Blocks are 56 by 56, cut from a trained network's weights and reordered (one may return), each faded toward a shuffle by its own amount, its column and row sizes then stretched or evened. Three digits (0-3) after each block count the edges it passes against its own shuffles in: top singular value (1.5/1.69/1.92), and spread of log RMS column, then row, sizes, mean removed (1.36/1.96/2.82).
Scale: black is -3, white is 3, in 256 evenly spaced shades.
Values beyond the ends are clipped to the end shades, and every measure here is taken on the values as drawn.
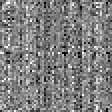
2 2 1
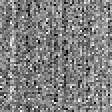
1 1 0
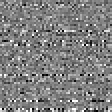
2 0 3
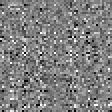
2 2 2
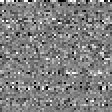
1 0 3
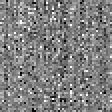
0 2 1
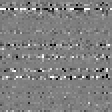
2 0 3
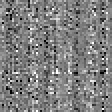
1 3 1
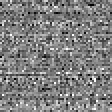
1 0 2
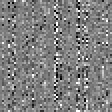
2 3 0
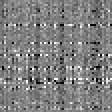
3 1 3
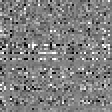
1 2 3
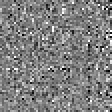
0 2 1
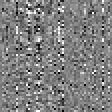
2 3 1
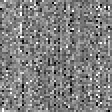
1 2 0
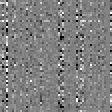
2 3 1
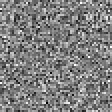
2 0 0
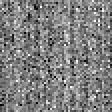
1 0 0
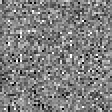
0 1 1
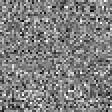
1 0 2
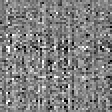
2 1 2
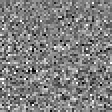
0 1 2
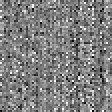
0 2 0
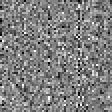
1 2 0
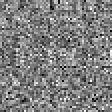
2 1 1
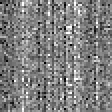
3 2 1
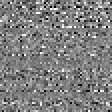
0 0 3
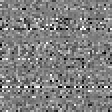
1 1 3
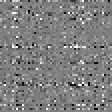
0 2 3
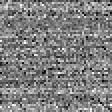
2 0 1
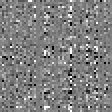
1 3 2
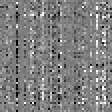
3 3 2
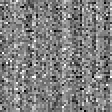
2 1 1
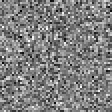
2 1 0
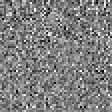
1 1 2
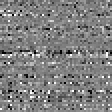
0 1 3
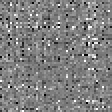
0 2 2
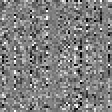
2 3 1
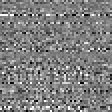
2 0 3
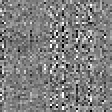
2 3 1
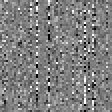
0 3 0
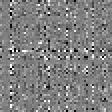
2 3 2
